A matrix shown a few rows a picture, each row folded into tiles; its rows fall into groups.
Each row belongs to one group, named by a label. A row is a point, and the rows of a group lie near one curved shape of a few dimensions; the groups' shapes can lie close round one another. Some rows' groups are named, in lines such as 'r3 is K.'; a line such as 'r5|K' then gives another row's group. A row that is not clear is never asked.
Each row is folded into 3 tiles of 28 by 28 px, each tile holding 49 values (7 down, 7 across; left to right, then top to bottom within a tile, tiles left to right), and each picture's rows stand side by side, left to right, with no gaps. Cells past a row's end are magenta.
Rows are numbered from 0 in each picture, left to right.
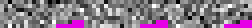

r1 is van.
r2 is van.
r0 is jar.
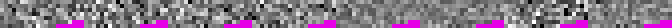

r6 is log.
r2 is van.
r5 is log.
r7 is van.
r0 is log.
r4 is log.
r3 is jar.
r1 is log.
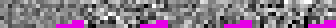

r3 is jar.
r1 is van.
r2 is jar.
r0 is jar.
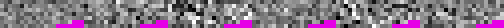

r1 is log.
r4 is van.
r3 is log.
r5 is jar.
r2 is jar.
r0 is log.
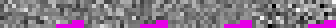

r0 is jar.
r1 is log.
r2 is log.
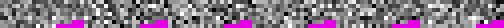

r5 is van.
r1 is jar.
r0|jar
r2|van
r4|log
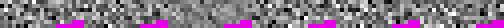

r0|log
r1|log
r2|log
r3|jar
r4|log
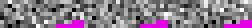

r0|van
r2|van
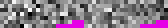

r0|log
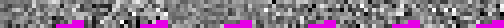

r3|van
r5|log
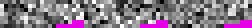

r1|van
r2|log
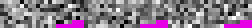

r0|van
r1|jar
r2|log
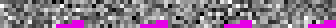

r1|log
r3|van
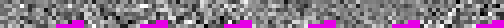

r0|jar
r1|van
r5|log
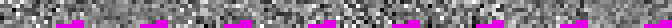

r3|van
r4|jar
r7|log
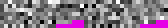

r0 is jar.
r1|log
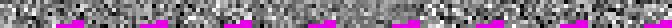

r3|van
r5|jar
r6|van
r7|jar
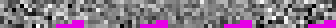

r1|van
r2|jar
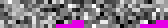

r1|van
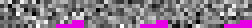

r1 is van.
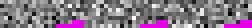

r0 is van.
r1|log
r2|log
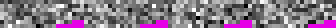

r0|van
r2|jar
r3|van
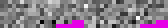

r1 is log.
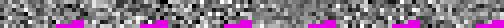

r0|jar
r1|van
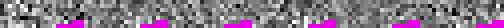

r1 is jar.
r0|jar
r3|jar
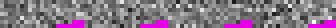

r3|log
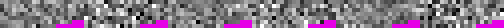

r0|log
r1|van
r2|jar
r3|jar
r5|log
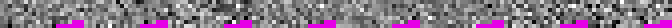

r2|van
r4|jar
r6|jar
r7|log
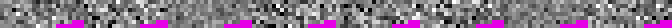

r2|log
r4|jar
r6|jar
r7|van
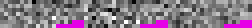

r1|jar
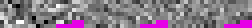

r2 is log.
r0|van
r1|log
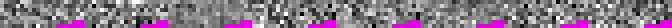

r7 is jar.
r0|log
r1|jar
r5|jar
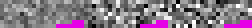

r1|van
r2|jar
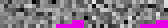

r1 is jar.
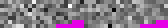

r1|log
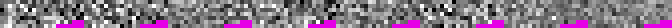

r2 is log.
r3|van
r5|log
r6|log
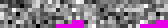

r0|van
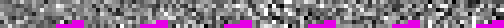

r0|van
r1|log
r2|jar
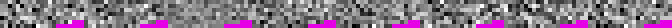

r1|van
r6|jar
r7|jar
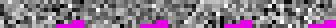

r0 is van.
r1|van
